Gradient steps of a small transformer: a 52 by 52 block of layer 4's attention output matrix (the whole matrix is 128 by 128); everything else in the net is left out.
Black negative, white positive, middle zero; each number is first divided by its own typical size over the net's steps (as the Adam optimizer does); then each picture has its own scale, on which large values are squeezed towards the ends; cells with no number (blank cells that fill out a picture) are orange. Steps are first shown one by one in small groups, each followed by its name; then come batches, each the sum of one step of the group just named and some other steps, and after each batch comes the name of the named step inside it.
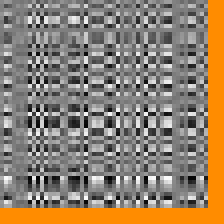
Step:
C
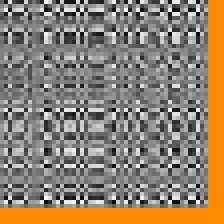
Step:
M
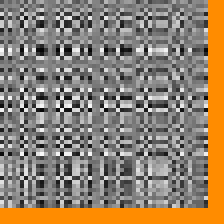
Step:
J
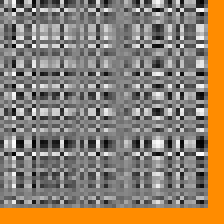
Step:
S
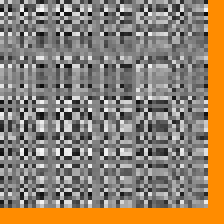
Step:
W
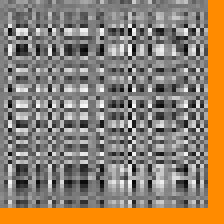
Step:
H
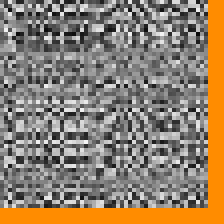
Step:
M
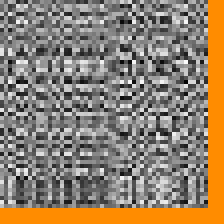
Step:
J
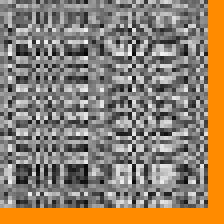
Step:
H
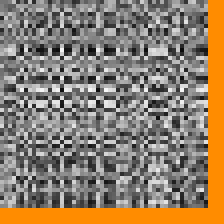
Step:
J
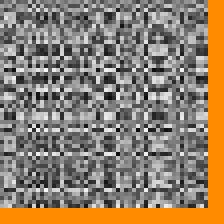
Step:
J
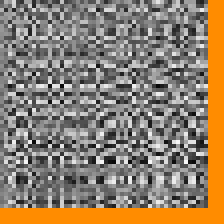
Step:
S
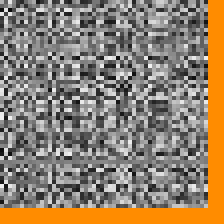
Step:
W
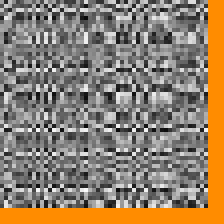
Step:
M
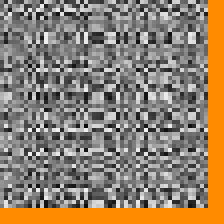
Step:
M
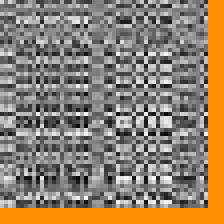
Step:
C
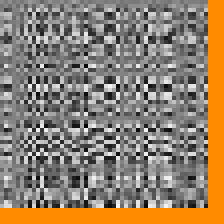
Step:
C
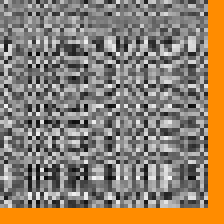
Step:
C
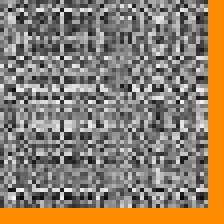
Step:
W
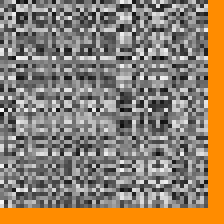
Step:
J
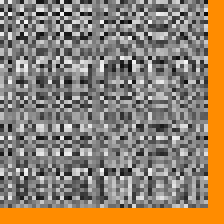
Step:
W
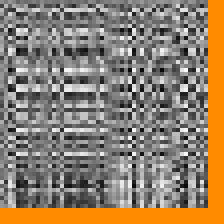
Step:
H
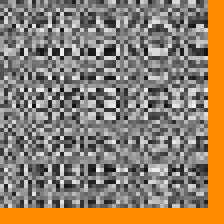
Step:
J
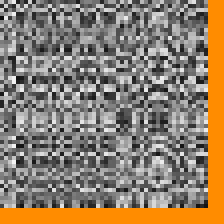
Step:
J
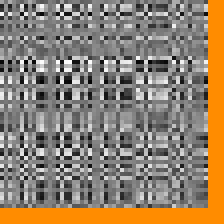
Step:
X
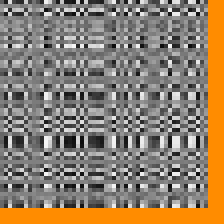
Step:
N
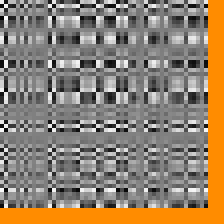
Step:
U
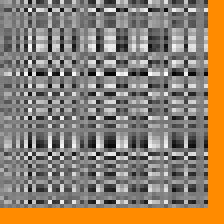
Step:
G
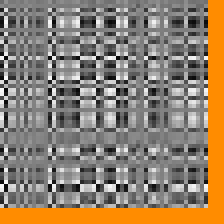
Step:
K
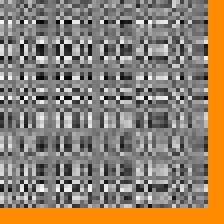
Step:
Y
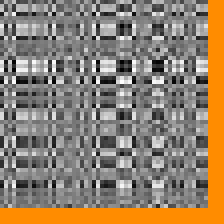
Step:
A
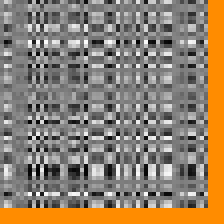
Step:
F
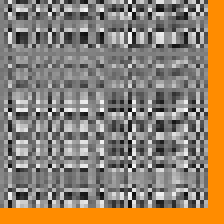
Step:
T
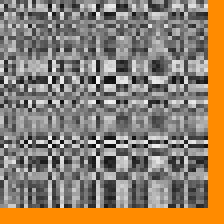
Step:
A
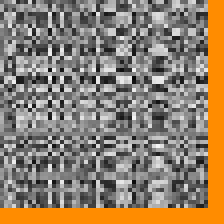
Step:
A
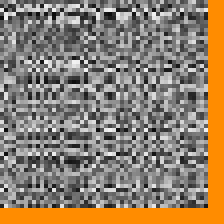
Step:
U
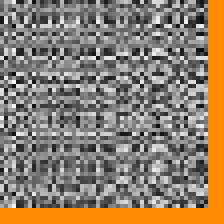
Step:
K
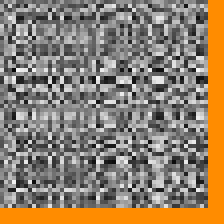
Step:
A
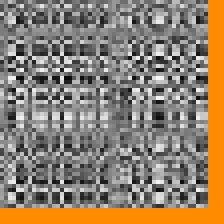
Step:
X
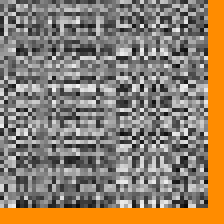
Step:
K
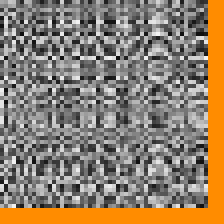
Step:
K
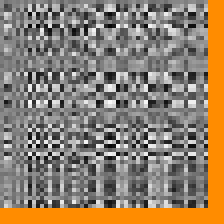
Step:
G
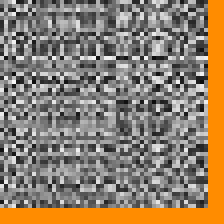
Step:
K
